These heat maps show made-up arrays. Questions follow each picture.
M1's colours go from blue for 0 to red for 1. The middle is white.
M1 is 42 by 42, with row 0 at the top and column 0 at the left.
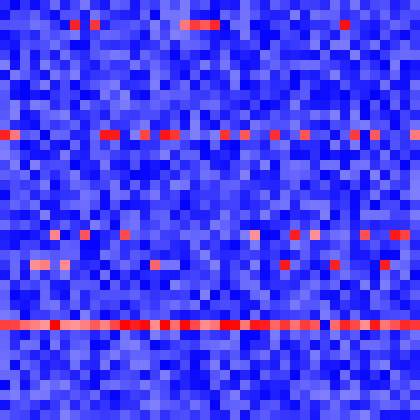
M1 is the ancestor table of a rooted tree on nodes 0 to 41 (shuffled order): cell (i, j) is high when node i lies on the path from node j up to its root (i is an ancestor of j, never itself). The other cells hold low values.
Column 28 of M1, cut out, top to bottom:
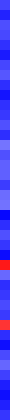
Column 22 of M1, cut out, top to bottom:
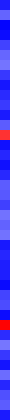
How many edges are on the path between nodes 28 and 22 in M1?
4
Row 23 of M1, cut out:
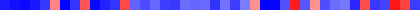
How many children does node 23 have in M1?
9
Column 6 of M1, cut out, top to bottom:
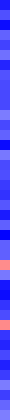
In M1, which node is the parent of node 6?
26
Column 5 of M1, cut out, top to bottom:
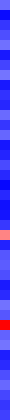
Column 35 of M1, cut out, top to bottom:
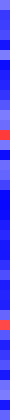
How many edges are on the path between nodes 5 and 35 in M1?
4
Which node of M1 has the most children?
13
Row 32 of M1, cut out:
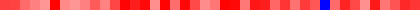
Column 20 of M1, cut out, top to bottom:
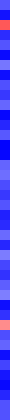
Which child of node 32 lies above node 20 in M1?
2
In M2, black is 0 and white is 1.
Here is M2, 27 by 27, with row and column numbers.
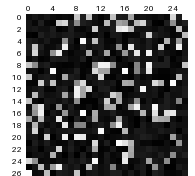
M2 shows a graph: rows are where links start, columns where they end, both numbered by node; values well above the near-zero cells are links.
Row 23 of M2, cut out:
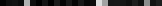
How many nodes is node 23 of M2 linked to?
4
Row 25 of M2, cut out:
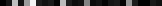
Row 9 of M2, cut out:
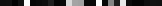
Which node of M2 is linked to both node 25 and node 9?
node 4
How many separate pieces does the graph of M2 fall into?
2
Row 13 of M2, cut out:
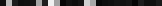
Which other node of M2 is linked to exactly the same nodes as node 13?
node 18
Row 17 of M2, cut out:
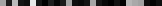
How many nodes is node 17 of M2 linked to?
8
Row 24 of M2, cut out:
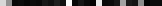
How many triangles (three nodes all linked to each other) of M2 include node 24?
3
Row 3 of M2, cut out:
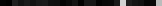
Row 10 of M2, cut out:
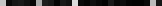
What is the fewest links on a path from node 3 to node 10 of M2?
3
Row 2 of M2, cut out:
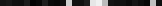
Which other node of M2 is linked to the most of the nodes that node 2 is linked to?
node 21
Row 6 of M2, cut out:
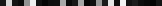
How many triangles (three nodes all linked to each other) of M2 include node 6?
4
